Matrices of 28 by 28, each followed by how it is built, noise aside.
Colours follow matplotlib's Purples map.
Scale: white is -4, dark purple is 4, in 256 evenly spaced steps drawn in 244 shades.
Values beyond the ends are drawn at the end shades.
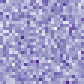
noise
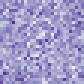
noise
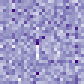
uneven columns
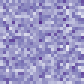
repeating rows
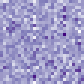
uneven columns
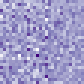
uneven columns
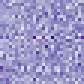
low rank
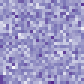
noise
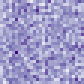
repeating rows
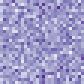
repeating rows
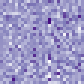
uneven columns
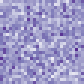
noise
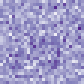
blocks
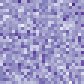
noise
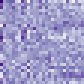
low rank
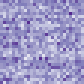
blocks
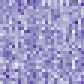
blocks
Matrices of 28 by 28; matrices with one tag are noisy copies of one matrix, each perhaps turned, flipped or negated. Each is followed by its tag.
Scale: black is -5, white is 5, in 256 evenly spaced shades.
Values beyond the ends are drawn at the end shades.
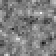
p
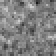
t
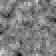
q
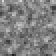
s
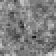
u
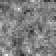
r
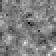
r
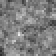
u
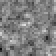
r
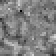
q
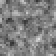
p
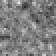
t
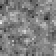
r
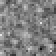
s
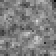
u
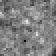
u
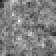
u
